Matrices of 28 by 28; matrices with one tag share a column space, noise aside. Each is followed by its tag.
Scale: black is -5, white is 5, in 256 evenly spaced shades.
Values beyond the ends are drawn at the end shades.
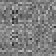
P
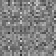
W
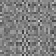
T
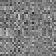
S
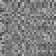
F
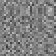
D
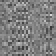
T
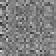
D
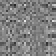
T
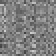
D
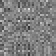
F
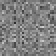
P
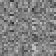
F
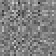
W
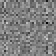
F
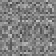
T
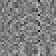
F
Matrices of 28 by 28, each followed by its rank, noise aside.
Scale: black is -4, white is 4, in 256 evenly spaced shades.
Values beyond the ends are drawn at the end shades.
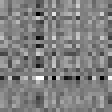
one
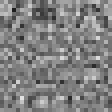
four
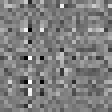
two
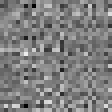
four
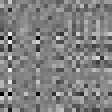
two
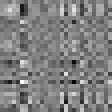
two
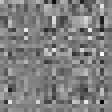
three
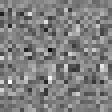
four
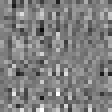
three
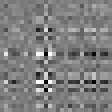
one
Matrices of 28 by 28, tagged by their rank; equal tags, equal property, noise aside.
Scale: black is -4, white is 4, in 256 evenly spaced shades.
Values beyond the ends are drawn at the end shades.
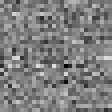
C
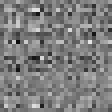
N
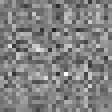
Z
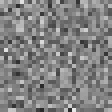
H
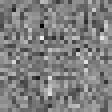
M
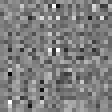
N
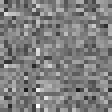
N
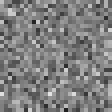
M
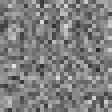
M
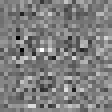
N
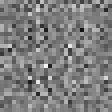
N
